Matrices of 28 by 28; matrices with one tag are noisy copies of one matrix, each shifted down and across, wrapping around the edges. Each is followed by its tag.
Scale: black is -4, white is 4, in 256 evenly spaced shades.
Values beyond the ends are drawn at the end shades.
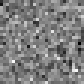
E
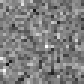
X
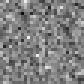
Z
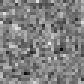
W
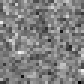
Z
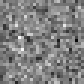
X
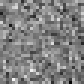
X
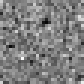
W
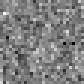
Z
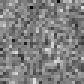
Z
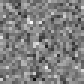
E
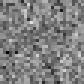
Z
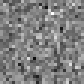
E
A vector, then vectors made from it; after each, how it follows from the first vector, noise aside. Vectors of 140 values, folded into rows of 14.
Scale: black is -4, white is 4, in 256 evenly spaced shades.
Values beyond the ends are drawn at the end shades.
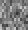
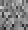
wrapped around, negated.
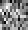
wrapped around, negated, scaled up.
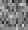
reversed, negated.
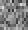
reversed, negated.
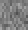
shrunk.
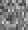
reversed.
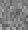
shrunk.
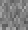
shrunk.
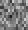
reversed.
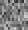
wrapped around, negated.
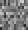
wrapped around, negated.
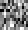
wrapped around, negated, scaled up.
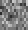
reversed.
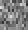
reversed, negated.
